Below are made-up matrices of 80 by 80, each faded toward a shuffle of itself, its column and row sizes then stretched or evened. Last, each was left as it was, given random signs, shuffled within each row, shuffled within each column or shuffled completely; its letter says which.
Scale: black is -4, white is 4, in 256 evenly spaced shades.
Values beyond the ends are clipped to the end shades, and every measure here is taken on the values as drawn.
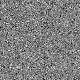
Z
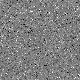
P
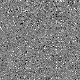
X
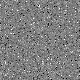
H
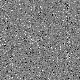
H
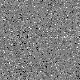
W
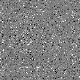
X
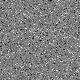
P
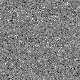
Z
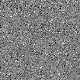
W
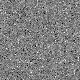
P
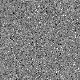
H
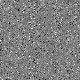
H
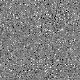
X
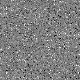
W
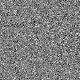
W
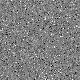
P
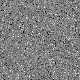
H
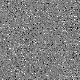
W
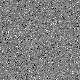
H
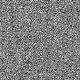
X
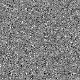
W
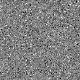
W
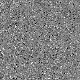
W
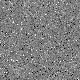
P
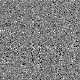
X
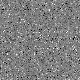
Z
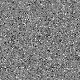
Z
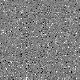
X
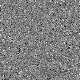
H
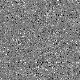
W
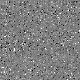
X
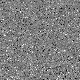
Z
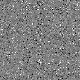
X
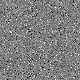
H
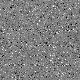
Z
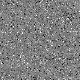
W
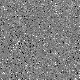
W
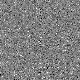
W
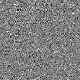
X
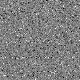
Z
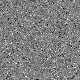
P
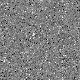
H
